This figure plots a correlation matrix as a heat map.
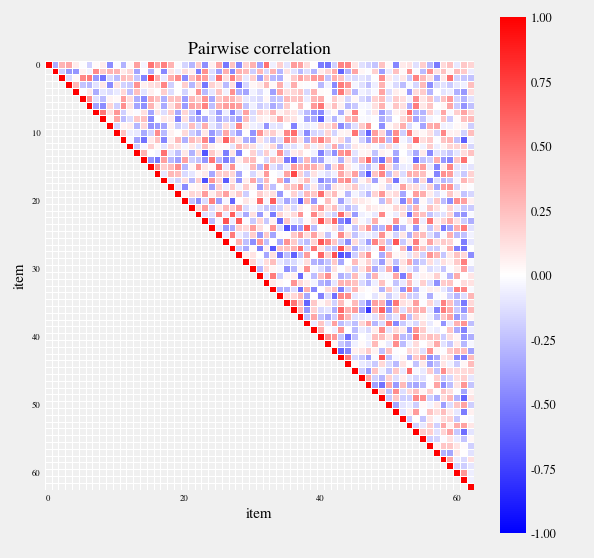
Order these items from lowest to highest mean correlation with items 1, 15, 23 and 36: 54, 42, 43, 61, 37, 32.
61, 43, 37, 32, 42, 54
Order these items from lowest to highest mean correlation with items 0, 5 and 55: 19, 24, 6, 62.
24, 62, 6, 19
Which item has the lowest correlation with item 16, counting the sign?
47
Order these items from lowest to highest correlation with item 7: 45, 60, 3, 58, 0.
3, 0, 60, 58, 45
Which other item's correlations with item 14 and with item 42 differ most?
23
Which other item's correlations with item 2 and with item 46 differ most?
15
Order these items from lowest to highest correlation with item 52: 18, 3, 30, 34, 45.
3, 45, 30, 34, 18
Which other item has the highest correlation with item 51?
26
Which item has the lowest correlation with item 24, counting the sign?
35
